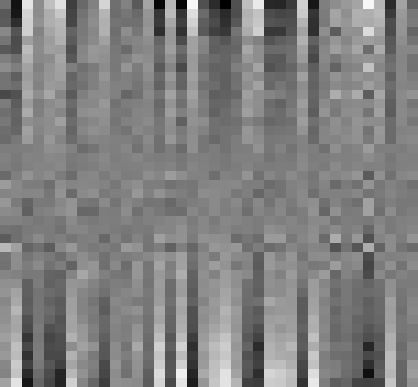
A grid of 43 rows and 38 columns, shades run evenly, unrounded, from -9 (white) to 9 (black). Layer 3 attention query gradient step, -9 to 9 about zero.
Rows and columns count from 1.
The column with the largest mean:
34
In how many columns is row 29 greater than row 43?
18
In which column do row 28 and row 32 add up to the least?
1
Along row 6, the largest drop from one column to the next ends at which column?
3
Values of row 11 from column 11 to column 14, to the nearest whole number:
0 2 1 -1
